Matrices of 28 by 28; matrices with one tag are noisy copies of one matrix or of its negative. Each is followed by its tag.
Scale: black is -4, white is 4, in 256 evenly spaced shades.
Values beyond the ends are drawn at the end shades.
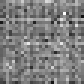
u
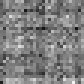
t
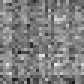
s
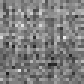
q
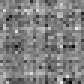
t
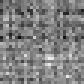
q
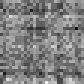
t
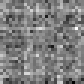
t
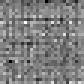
u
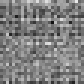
u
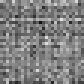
u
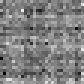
t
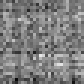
s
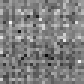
q
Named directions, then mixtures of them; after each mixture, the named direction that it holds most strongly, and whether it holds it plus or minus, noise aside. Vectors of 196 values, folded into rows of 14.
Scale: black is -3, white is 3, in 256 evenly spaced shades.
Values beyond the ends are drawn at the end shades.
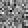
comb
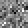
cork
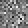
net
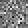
net, plus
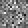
net, plus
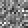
cork, plus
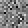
net, minus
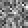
cork, minus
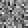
comb, plus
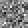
cork, plus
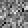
cork, minus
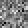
cork, minus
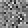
net, minus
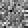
comb, plus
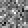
cork, minus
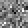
cork, plus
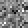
cork, plus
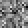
cork, plus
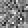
net, minus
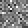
net, plus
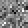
cork, plus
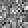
cork, minus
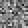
comb, minus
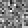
comb, minus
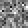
cork, minus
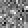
cork, minus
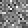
net, plus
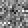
cork, plus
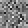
net, minus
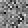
net, minus
